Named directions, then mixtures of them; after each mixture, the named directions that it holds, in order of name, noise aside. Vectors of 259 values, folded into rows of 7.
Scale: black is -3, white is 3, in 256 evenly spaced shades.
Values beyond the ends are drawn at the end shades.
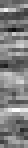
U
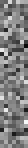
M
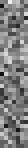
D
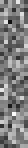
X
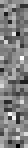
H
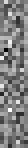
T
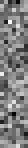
D, H, X.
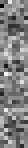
D, U.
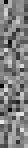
T, X.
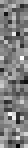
H.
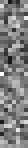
D, X.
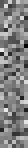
M.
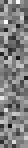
M, X.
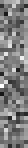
D, H, T.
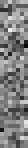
M, U.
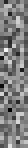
T.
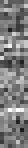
T, U.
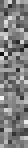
M, T.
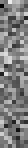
D.
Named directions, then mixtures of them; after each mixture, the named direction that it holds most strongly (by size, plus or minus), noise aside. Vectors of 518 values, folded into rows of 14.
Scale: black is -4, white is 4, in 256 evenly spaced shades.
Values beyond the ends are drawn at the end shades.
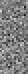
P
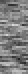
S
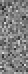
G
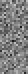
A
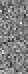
P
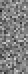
P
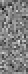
G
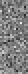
P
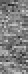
S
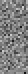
A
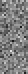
A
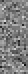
G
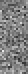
P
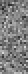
G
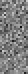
A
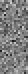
A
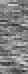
S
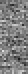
S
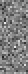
G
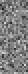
G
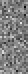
P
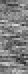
S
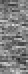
S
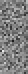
P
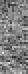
S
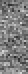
S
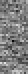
S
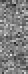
A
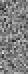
G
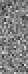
G
